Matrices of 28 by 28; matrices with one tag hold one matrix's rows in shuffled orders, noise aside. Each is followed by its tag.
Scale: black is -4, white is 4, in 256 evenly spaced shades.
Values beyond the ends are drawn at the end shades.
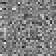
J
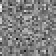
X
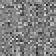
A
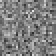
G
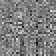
A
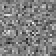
G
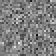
A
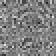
J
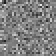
J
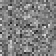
X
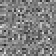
J
